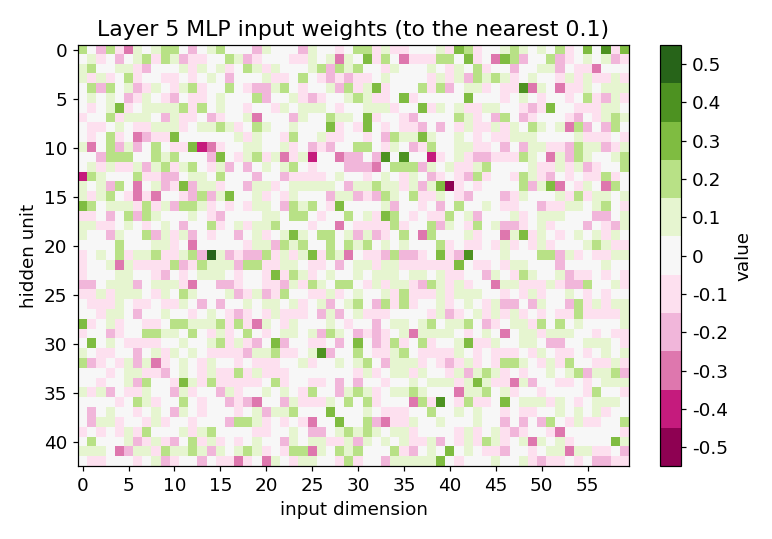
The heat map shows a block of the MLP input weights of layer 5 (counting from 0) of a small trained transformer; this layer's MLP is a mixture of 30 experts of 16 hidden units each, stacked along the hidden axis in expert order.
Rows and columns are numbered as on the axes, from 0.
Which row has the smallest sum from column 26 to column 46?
11
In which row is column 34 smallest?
16
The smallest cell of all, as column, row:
40, 14
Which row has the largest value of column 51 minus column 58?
1
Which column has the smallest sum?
6
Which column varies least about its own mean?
2
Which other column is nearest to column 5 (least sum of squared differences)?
24
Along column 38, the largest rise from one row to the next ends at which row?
12
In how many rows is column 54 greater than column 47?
20
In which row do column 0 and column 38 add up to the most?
28
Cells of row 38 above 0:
14
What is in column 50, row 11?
0
